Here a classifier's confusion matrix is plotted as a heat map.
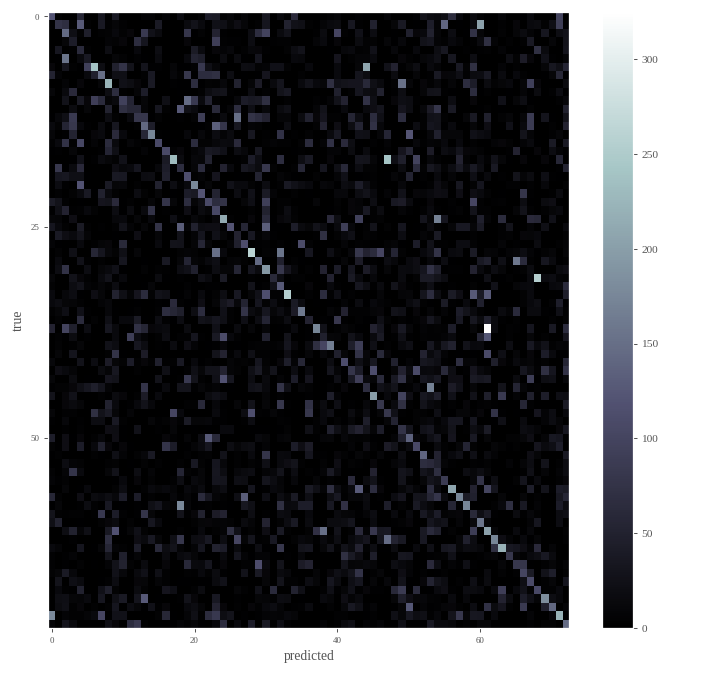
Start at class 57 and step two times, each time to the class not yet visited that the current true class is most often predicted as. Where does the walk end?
35
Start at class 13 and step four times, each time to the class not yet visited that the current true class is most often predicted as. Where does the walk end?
22
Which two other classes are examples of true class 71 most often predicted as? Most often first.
0, 7
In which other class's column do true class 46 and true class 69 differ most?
13
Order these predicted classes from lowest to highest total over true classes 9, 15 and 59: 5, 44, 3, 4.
5, 44, 3, 4
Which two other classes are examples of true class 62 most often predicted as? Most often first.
47, 26
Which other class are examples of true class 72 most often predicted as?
12
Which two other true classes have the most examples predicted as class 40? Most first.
2, 36
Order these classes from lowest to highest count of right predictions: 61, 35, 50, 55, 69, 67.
55, 67, 50, 35, 69, 61
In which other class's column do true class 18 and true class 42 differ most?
45
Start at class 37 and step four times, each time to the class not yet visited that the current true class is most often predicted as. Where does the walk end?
54
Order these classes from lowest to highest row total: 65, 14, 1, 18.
65, 14, 18, 1
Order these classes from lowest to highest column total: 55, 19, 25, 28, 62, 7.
25, 62, 55, 7, 19, 28
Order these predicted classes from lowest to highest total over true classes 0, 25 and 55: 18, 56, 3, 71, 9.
3, 9, 56, 71, 18
